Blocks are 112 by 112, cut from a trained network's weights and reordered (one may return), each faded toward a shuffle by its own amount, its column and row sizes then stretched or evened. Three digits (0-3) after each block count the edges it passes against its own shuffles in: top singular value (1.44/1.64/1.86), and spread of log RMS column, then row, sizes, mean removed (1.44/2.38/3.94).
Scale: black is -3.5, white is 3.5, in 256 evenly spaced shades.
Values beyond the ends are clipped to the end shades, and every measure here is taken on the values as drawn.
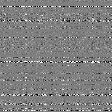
3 1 3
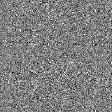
1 1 2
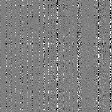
3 3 1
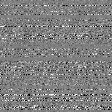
0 0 3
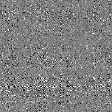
1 2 2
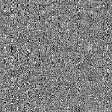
3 2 0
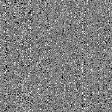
1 2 0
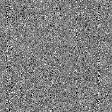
1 2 1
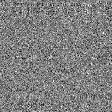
2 0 1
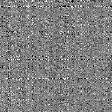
1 2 2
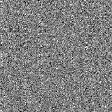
1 1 0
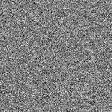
2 0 1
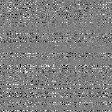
0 2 3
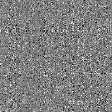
0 2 1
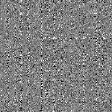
2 2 1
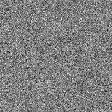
2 0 0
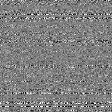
3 0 3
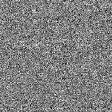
1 0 1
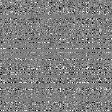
0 2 3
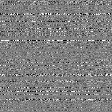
3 0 3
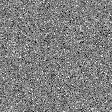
0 0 0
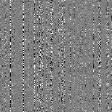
3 3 1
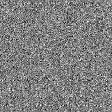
1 0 1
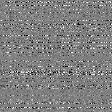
2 1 3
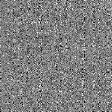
2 2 1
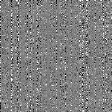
0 3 1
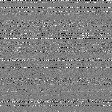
2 0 3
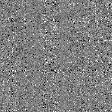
0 2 1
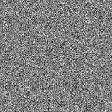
3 1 0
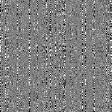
3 3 1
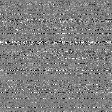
2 0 3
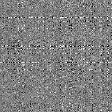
1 2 2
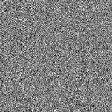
3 1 1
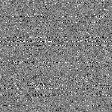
0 1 2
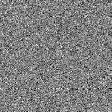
3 0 1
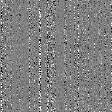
1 3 0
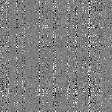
2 3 2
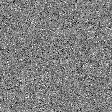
0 0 0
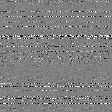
2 0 3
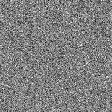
2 0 0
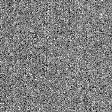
0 0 1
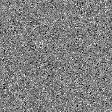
0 1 0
